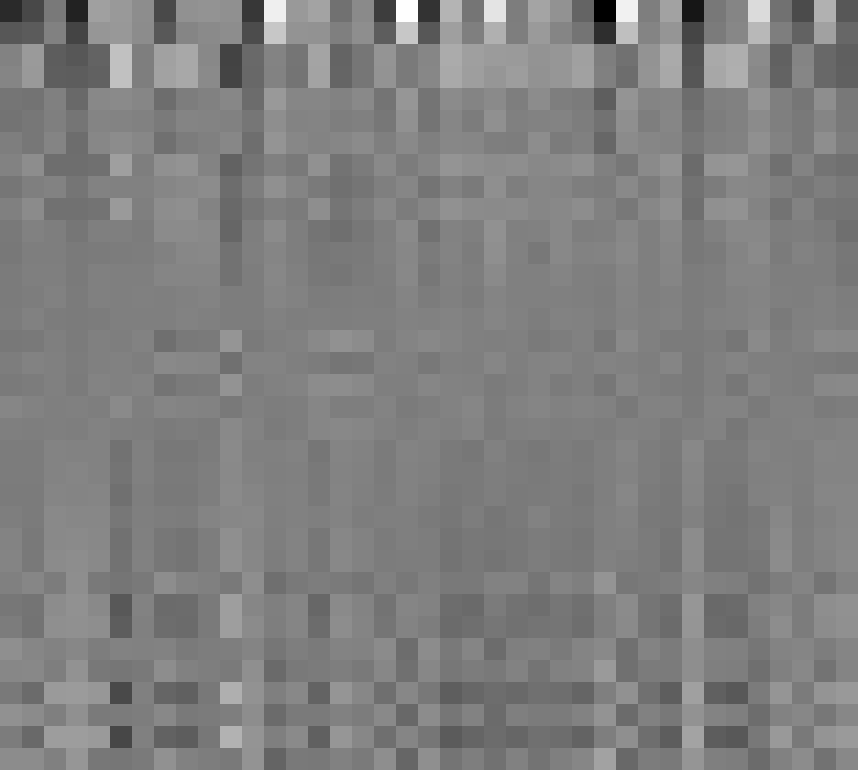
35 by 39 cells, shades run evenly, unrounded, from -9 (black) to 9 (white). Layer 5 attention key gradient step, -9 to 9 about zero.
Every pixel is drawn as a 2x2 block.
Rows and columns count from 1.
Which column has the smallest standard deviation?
7
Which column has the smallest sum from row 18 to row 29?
6
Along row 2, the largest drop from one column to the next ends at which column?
20
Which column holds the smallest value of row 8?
11
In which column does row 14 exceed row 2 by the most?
28
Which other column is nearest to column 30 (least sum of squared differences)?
24
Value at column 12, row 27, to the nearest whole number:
1
